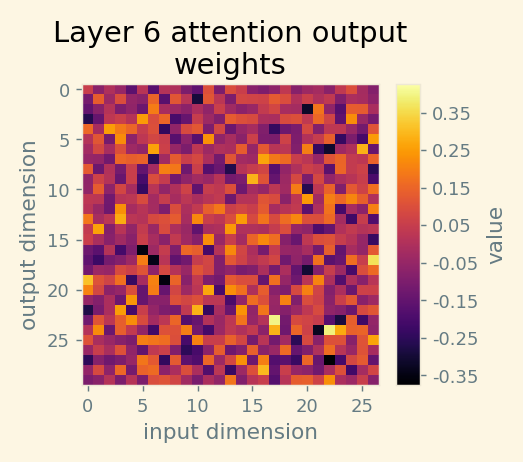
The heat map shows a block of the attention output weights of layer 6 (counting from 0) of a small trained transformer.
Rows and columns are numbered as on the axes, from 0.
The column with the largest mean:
16
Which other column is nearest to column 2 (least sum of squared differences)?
12
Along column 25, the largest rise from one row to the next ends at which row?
6
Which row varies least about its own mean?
0
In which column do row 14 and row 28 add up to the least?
21
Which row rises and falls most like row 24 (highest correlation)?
11
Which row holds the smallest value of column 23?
23
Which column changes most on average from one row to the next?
26
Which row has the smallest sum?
27
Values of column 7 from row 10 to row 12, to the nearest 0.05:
-0.05 0.05 -0.1
